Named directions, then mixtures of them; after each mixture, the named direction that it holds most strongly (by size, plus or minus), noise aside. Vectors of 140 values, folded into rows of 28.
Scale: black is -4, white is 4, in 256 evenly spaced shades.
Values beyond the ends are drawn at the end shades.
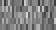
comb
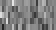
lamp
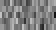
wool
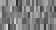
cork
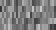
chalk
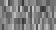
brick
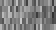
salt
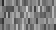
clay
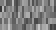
chalk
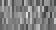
comb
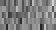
salt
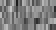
chalk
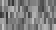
lamp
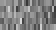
salt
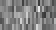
comb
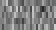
brick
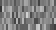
chalk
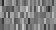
clay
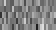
wool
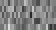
chalk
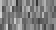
cork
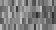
salt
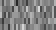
clay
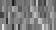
lamp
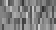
brick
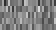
comb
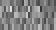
brick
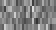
chalk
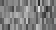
clay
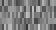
chalk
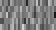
wool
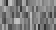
brick
